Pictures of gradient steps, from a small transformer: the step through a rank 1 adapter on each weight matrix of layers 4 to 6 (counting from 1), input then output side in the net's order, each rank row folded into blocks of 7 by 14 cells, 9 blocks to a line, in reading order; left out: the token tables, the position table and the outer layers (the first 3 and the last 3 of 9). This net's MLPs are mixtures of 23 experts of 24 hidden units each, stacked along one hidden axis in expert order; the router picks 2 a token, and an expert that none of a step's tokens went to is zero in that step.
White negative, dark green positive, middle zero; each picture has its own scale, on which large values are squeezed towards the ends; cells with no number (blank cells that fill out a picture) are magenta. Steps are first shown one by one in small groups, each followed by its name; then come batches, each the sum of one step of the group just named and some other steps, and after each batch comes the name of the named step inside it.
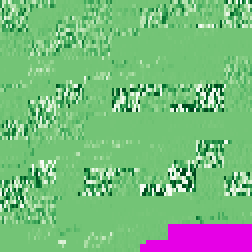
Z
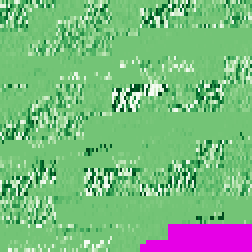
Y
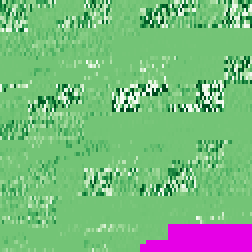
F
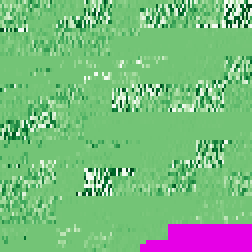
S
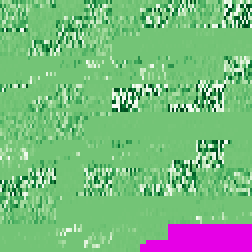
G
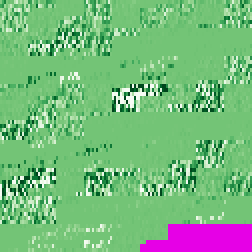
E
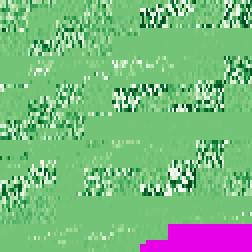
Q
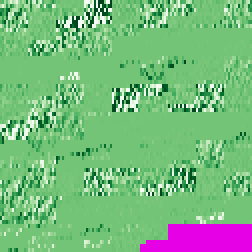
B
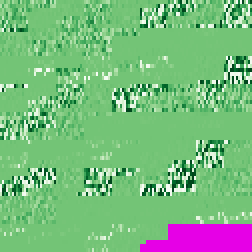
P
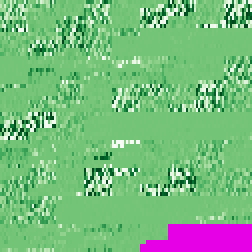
S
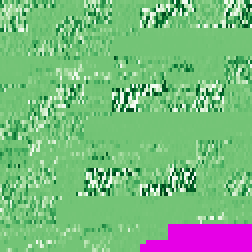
S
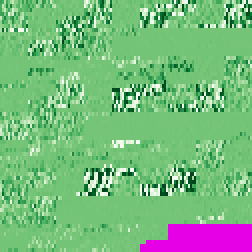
B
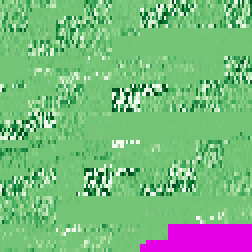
P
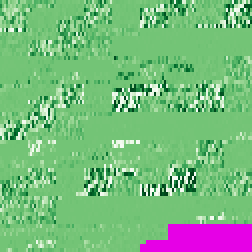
E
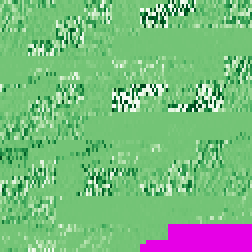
Q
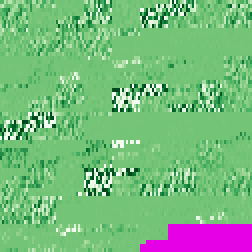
B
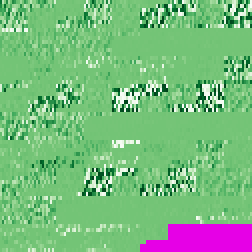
F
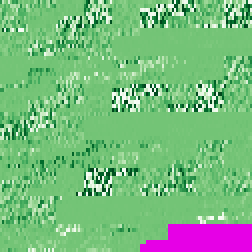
S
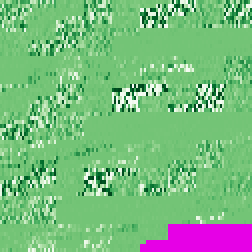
E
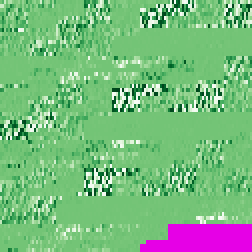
S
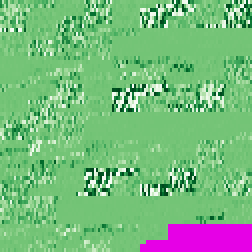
Y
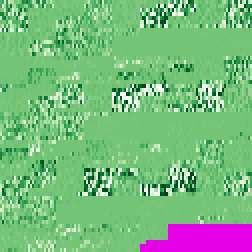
Y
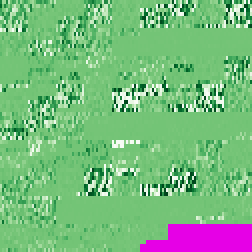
F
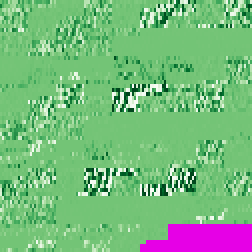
E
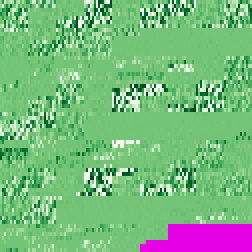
B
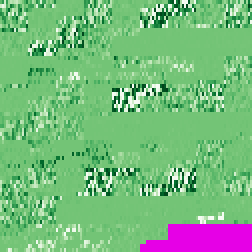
Y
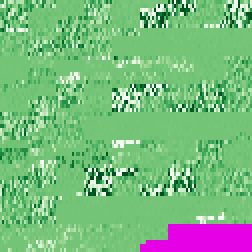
Z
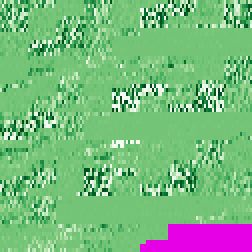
G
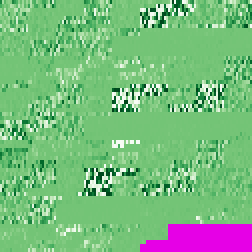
G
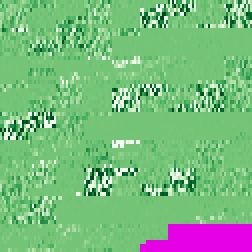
Q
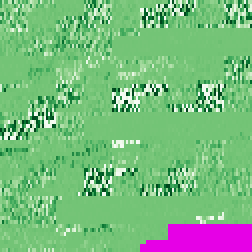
F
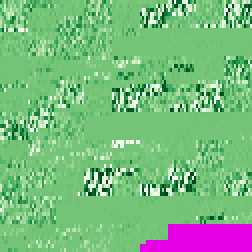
S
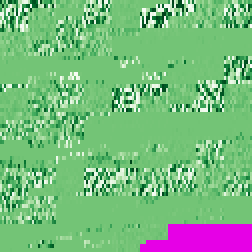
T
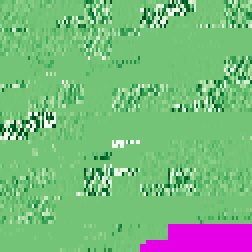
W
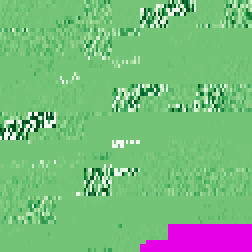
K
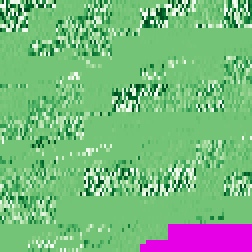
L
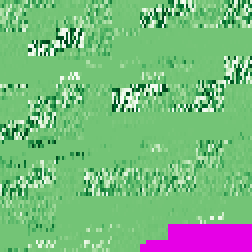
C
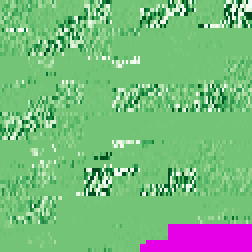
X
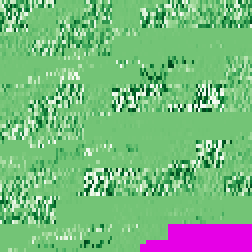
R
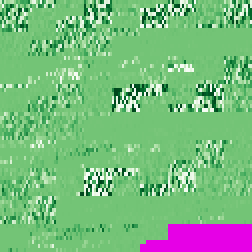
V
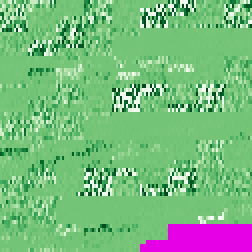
V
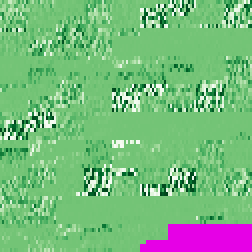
K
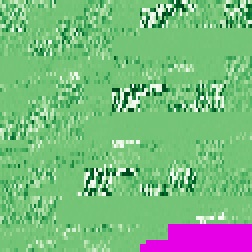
V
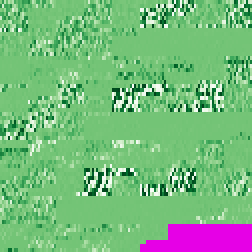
V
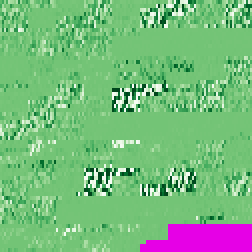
R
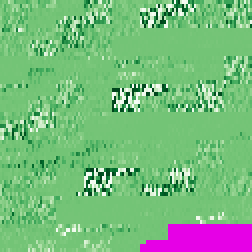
C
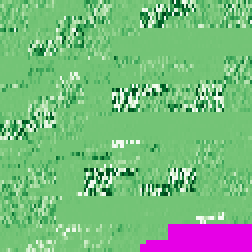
W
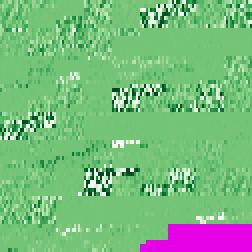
K
